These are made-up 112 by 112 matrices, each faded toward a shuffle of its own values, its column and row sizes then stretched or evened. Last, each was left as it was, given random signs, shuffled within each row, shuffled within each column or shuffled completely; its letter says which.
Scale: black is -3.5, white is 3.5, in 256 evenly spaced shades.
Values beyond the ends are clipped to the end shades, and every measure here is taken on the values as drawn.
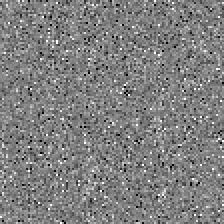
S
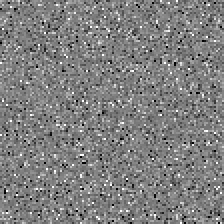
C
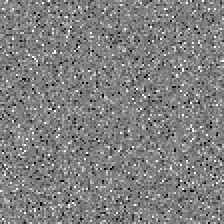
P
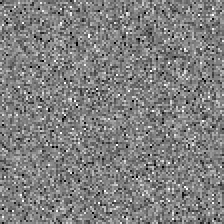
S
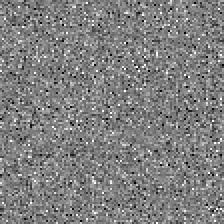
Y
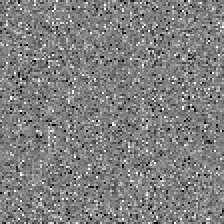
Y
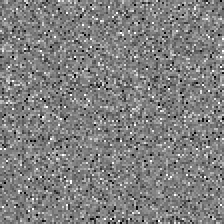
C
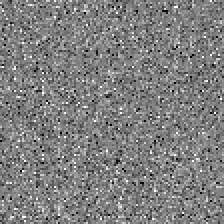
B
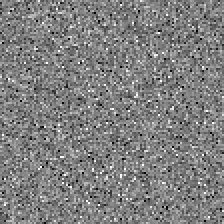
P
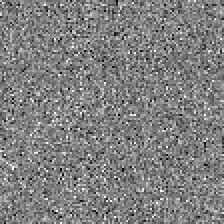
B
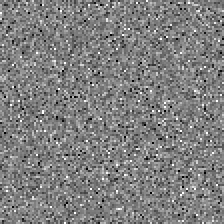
P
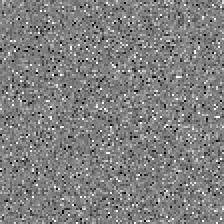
P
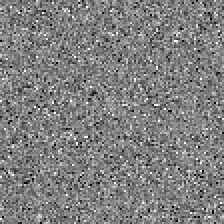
C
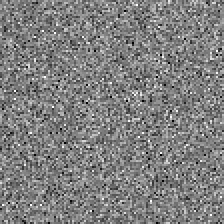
P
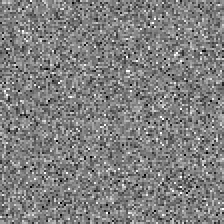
P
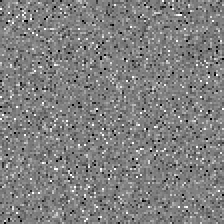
P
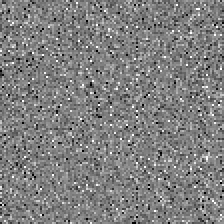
S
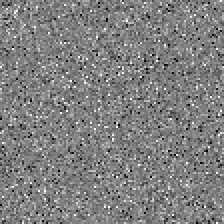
P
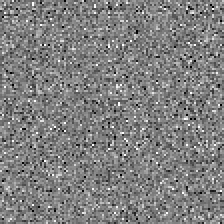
Y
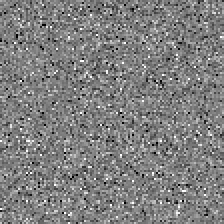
Y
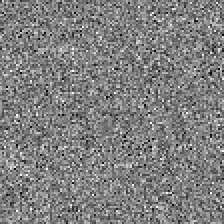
Y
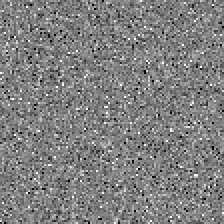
P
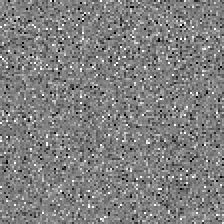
B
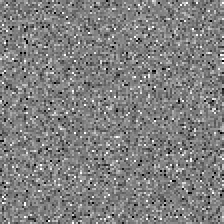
Y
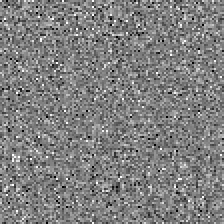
Y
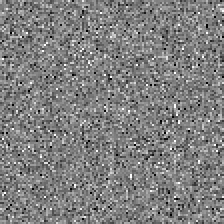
B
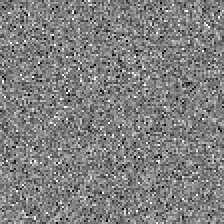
S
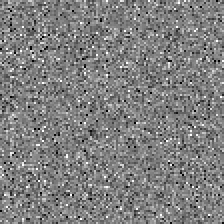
Y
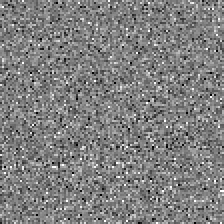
C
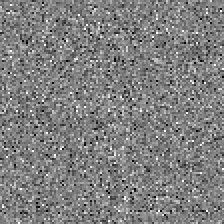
Y
